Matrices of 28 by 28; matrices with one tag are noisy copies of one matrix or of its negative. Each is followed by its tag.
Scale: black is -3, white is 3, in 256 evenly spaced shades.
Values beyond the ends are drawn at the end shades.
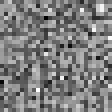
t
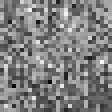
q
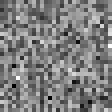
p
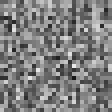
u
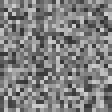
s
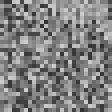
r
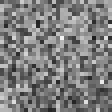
q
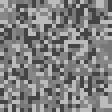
p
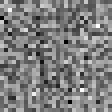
t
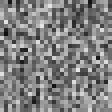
p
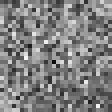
q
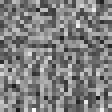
t
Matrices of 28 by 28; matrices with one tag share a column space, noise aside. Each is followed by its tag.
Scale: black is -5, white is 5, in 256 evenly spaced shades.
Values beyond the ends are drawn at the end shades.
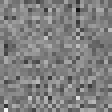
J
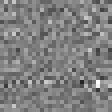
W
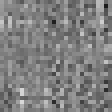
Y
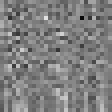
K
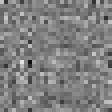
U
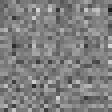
J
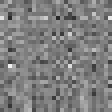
K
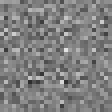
W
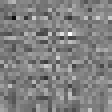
K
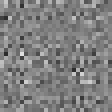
U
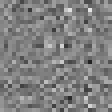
J
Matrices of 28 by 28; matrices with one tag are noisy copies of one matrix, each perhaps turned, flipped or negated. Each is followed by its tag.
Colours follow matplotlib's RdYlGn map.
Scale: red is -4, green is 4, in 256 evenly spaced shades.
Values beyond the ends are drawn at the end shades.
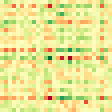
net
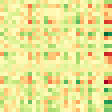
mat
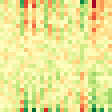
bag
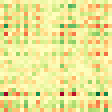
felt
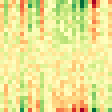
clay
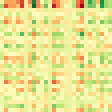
mat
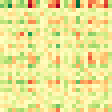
mat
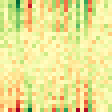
bag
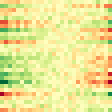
clay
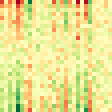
bag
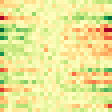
clay
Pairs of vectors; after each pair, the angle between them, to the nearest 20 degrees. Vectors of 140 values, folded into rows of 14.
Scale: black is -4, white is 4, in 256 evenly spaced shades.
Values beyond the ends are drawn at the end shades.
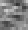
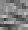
60 degrees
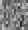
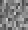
120 degrees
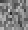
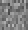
120 degrees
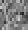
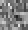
120 degrees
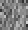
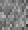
40 degrees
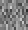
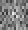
60 degrees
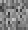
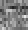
60 degrees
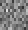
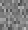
140 degrees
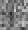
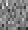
80 degrees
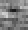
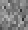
80 degrees
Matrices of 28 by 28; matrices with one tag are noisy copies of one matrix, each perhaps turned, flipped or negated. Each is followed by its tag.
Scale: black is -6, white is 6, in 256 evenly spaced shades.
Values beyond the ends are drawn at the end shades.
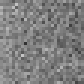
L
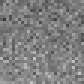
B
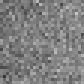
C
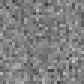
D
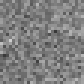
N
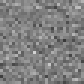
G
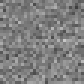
G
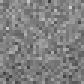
C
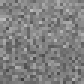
B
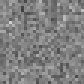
D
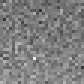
B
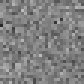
D
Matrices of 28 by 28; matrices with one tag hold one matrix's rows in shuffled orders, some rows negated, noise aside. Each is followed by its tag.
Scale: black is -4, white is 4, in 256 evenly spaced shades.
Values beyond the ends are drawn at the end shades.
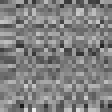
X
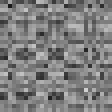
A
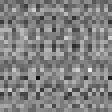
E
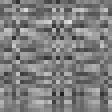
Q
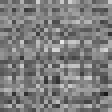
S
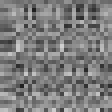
X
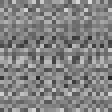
E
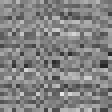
S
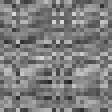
Q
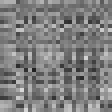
X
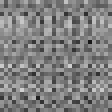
E
